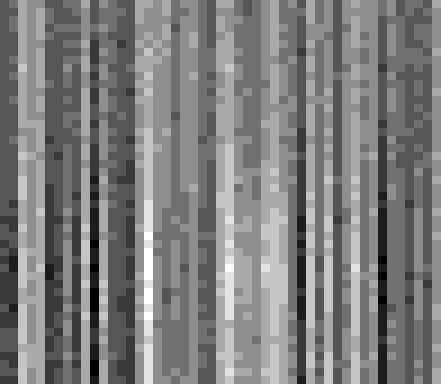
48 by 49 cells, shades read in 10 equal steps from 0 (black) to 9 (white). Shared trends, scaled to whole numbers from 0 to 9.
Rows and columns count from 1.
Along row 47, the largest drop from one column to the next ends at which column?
11
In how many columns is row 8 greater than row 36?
18
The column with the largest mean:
17
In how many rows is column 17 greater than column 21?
45
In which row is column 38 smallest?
28
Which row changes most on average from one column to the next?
34
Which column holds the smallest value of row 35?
43
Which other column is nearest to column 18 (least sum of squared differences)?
22
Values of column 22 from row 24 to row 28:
6 5 5 5 5
